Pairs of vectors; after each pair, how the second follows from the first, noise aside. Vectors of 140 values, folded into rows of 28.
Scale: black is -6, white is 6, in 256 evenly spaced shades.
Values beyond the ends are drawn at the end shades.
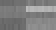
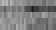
negated.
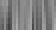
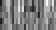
reversed, negated, scaled up.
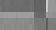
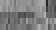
negated.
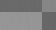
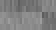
shrunk.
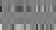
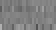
shrunk.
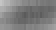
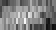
reversed, negated, scaled up.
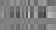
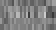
negated.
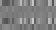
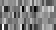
reversed, negated, scaled up.
